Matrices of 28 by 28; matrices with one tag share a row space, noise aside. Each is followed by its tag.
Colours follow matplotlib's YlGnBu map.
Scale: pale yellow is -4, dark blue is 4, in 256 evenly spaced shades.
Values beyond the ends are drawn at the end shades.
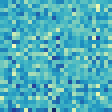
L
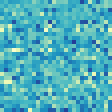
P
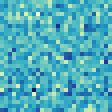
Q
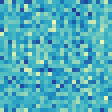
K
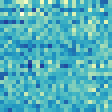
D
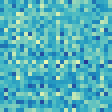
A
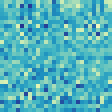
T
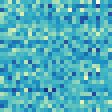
L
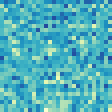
P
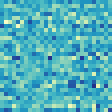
P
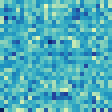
P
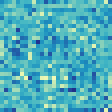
P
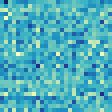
A
